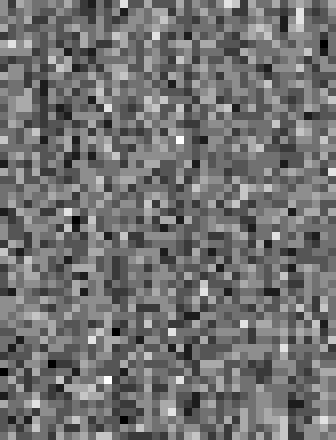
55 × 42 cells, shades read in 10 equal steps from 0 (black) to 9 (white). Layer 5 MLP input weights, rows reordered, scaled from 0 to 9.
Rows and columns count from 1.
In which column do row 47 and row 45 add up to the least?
1
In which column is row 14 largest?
14
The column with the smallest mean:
24
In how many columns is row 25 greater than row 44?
23
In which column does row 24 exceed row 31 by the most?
34
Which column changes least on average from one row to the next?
33
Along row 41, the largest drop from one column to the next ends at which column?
41
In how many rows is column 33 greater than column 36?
23
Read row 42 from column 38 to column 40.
6 5 6
